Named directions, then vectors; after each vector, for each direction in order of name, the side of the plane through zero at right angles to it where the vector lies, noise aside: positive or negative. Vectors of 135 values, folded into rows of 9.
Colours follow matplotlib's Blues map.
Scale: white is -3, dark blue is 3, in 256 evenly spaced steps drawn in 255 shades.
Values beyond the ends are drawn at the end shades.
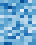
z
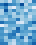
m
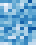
negative, negative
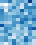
negative, negative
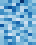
negative, positive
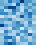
negative, positive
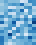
positive, negative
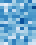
negative, negative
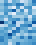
positive, negative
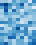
positive, positive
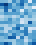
positive, positive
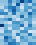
negative, positive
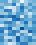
positive, negative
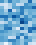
negative, negative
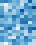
negative, negative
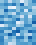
positive, negative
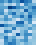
negative, positive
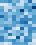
negative, negative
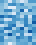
positive, negative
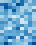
positive, positive
